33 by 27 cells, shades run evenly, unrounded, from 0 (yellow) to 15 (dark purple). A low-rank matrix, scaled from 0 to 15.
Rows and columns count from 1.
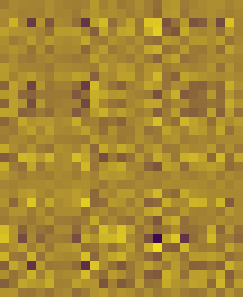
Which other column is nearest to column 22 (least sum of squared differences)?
23
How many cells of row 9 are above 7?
3
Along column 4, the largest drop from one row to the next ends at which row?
31
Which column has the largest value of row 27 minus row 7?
18
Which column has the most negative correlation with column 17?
19
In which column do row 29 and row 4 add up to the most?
11
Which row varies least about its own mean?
21
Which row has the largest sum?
30
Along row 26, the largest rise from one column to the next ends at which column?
25
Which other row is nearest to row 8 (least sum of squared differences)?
20
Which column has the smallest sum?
12
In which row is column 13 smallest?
27
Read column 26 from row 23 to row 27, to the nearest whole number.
9 5 6 5 7
